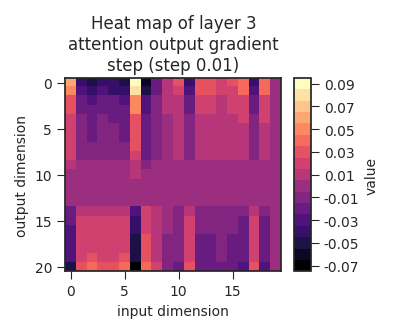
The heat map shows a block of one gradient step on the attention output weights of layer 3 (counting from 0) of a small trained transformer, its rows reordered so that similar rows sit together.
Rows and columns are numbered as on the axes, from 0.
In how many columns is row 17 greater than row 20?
6
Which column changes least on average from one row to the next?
19
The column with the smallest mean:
7
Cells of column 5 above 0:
7
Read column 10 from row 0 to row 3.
0.03 0.02 0.01 0.01
